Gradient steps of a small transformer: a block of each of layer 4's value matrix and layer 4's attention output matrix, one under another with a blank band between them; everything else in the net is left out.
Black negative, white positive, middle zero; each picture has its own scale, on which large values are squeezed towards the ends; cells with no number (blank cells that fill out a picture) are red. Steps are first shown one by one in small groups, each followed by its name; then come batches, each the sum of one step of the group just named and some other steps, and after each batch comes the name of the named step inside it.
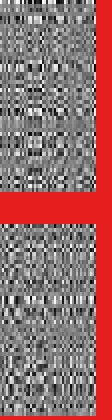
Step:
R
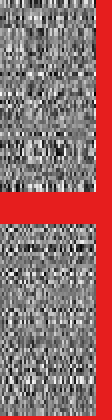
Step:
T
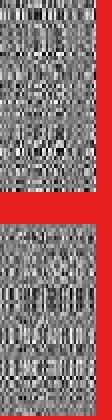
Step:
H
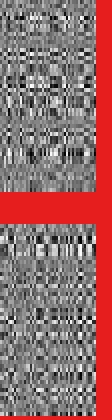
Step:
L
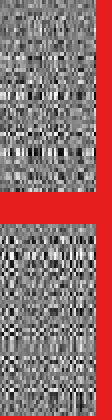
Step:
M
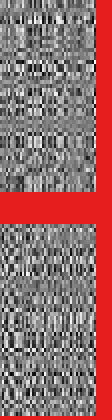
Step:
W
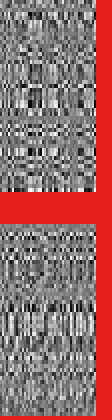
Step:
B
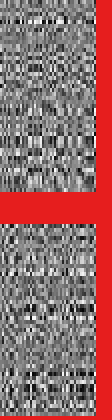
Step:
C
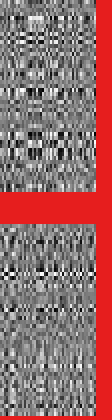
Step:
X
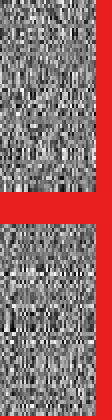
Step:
X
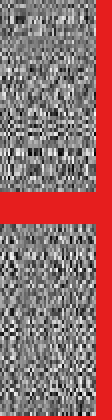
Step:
M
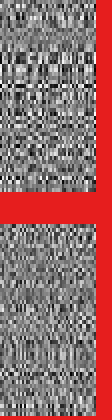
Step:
L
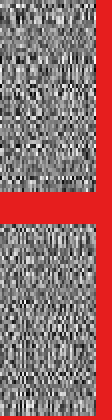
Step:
W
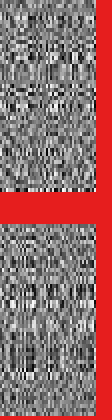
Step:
H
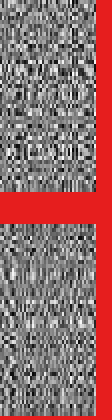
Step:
R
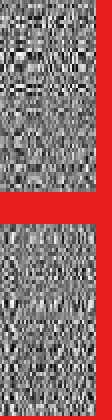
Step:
W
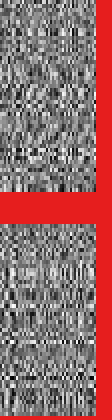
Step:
H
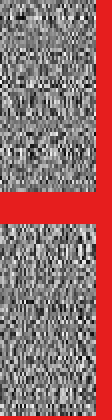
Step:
L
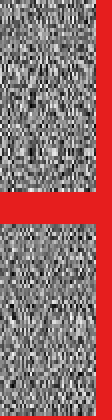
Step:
B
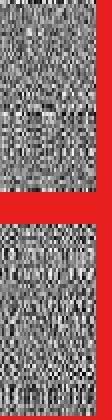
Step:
C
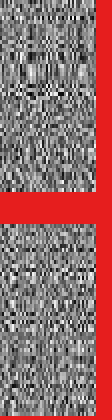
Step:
T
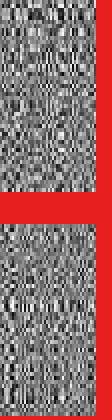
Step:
B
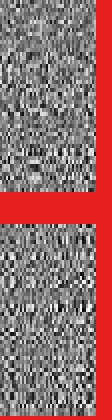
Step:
M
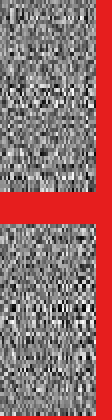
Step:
L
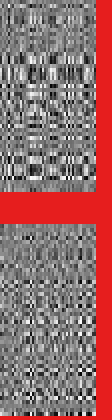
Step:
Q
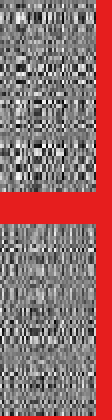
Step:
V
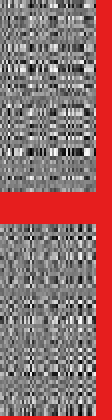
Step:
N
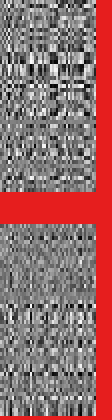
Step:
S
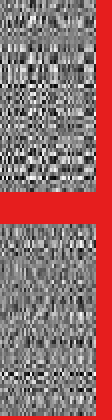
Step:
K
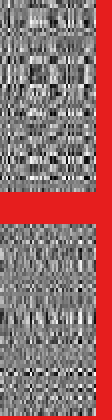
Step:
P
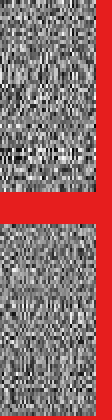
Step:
K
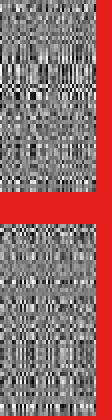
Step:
N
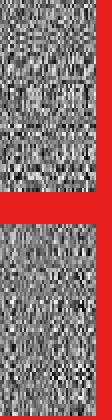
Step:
S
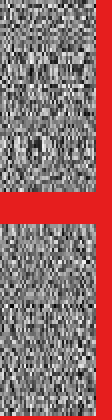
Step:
S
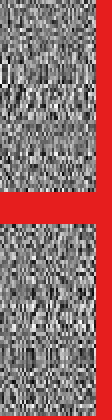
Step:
P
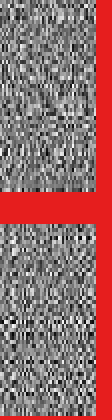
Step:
N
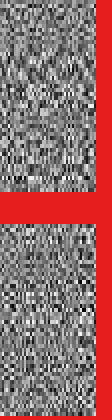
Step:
Q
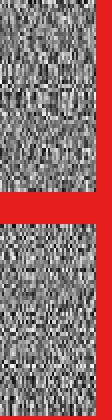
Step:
S
